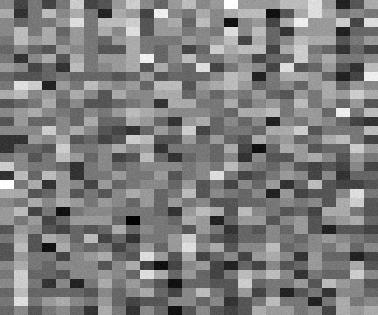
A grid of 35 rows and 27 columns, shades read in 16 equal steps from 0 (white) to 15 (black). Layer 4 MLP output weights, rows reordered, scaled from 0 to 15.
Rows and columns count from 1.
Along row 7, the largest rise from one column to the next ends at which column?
12
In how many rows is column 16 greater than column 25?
15
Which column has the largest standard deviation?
17
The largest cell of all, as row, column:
25, 10
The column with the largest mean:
13
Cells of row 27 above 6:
20
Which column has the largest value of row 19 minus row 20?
16
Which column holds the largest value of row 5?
18
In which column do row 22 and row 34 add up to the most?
23
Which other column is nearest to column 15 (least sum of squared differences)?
9
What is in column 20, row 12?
6
